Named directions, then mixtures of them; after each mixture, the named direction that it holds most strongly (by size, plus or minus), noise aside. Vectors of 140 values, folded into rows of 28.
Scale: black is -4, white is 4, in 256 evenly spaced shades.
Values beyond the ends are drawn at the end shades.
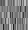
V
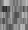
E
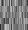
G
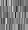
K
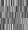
G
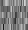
V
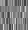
V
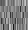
V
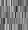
K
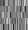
V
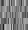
G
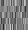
V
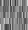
G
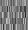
V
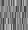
V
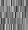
K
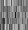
K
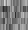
E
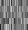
G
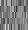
K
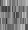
E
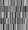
V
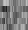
E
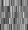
G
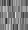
K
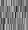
K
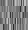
V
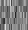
G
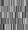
V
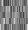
G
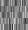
V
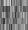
E
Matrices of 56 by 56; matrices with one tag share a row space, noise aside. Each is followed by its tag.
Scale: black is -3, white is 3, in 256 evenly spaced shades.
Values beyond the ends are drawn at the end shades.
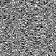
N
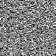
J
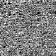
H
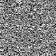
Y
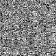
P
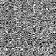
Y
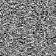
J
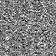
N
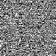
H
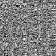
P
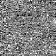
H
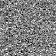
Y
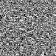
J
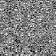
Y
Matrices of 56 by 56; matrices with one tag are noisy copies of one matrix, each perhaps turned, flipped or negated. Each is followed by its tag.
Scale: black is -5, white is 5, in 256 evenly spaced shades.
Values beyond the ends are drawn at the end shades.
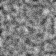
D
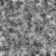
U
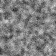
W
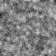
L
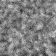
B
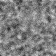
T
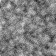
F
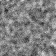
B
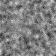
T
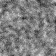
L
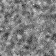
T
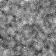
F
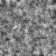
U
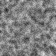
B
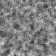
B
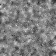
U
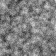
F
